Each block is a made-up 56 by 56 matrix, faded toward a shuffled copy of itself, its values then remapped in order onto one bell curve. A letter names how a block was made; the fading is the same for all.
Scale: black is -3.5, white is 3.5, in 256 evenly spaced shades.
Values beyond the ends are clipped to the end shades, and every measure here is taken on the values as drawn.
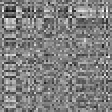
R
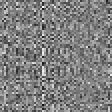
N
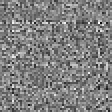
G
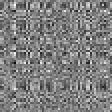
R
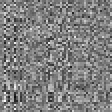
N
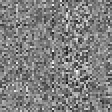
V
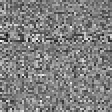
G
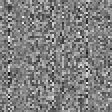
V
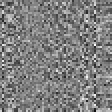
N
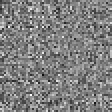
G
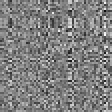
N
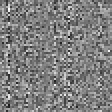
V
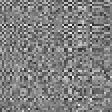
R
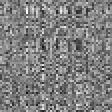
N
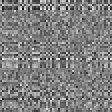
R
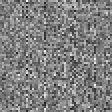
V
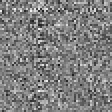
G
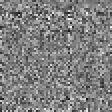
G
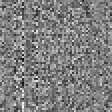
V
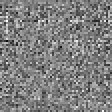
G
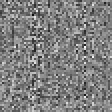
V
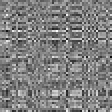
R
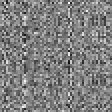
N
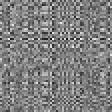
R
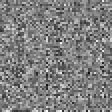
G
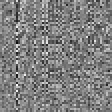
N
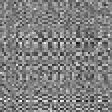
R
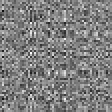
N
